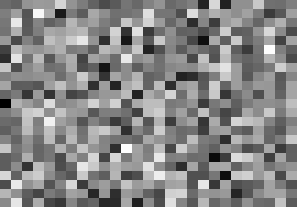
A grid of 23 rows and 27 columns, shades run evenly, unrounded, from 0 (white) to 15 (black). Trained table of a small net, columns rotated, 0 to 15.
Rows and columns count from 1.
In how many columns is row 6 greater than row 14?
14
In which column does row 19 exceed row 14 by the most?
3
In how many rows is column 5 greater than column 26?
8
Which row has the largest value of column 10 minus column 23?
18
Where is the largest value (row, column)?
12, 1
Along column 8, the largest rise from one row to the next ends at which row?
21
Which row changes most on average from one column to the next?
5
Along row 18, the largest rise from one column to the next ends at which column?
10
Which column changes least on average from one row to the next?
24
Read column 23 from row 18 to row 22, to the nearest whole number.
3 7 3 10 10
